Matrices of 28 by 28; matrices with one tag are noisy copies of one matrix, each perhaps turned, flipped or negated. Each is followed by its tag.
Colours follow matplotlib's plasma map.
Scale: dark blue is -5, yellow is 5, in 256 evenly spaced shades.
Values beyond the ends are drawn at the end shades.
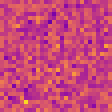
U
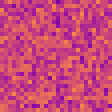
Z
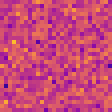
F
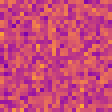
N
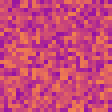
N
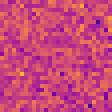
Z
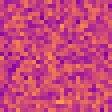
N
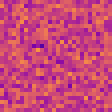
F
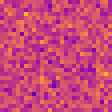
U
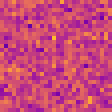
Z
